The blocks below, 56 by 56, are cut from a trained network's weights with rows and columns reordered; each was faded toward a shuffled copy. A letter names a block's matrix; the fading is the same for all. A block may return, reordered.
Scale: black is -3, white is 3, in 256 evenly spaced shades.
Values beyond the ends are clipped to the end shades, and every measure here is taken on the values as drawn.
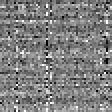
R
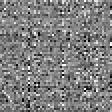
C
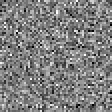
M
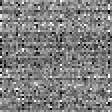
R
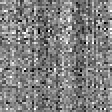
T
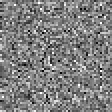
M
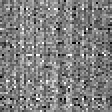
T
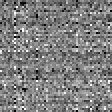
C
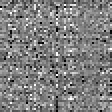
C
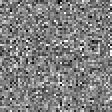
M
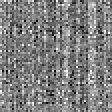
T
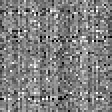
T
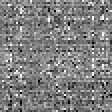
C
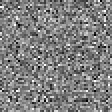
M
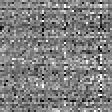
R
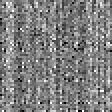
T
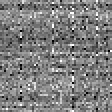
R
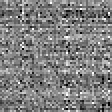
R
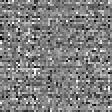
R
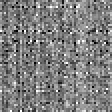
T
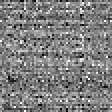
R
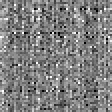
T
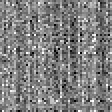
T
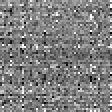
C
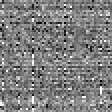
R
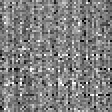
T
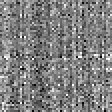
T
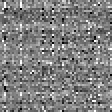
C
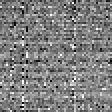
R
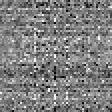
R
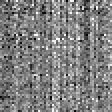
T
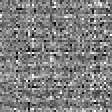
R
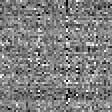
C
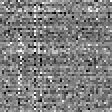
R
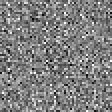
M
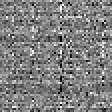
C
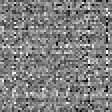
C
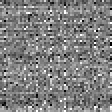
C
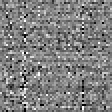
C
